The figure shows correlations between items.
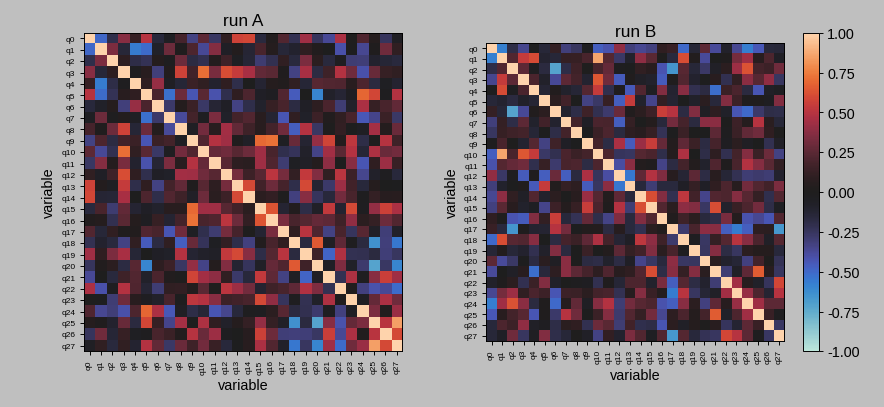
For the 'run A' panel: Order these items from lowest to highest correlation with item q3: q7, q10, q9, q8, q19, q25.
q7, q9, q25, q19, q8, q10
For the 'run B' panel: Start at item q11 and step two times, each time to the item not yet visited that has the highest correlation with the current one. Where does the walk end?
q2
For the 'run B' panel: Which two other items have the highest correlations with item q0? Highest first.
q12, q20
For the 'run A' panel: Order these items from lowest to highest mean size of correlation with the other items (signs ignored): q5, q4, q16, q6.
q4, q6, q16, q5
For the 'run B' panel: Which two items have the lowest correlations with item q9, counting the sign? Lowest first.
q13, q5
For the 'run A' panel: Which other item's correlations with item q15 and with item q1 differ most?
q10
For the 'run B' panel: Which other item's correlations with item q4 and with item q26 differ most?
q16
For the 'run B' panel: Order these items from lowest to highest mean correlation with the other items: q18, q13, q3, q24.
q13, q3, q24, q18
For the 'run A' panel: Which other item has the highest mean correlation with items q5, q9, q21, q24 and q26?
q27
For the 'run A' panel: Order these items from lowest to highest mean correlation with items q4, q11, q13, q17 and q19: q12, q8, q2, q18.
q18, q2, q8, q12
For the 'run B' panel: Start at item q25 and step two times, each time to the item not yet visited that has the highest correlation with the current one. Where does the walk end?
q15
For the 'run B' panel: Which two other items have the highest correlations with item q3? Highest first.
q10, q1
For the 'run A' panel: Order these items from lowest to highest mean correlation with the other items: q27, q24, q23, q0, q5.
q24, q5, q0, q27, q23
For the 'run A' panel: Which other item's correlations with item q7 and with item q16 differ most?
q17
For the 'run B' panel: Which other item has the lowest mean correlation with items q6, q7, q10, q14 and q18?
q0
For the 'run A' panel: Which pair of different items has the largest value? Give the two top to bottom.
q25, q27
